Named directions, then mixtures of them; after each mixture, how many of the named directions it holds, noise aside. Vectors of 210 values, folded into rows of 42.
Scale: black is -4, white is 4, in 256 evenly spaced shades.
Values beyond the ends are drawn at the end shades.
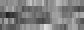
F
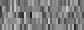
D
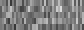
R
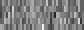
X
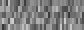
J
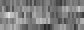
two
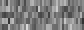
two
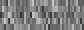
four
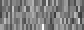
one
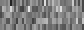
one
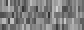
three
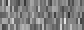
two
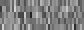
one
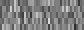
one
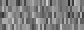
three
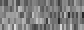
four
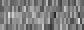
two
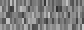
one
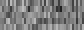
one
